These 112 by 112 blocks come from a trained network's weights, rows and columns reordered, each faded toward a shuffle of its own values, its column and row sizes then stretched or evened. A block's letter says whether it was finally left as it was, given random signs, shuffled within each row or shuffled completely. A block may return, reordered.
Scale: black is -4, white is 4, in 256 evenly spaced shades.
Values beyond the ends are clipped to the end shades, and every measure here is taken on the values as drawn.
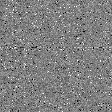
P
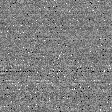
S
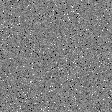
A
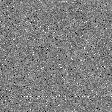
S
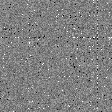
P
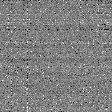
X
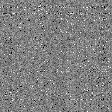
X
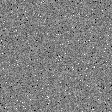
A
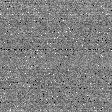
S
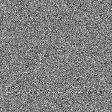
S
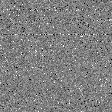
S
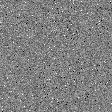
A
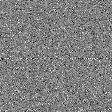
S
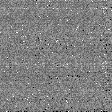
X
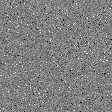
A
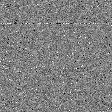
S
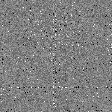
P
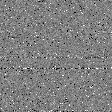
S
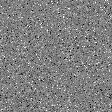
A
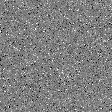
A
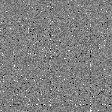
P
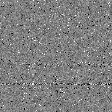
P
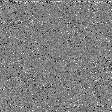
P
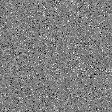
P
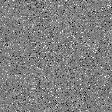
X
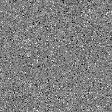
X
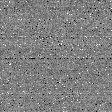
S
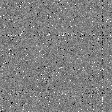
P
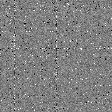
P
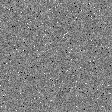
A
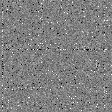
P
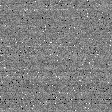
S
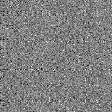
X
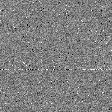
X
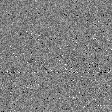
P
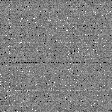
X
